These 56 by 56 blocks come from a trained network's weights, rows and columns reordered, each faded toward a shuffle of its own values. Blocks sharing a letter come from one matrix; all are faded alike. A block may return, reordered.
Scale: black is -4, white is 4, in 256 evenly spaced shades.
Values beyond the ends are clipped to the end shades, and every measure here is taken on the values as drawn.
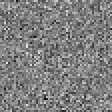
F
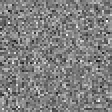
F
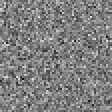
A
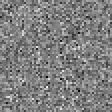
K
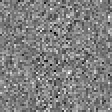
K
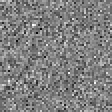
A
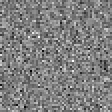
A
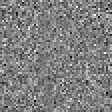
K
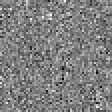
K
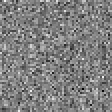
A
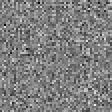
F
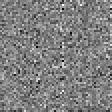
K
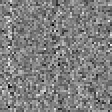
K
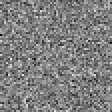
A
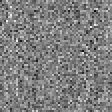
A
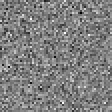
A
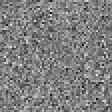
K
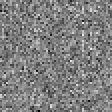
K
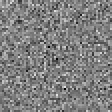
F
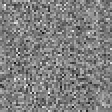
A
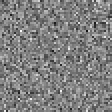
F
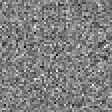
A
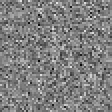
K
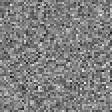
F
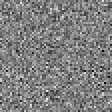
F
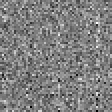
K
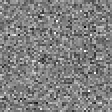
F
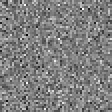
K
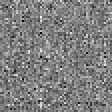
K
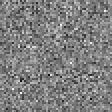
F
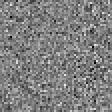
K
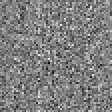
K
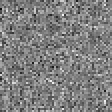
A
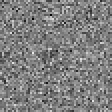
F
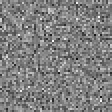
F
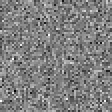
A
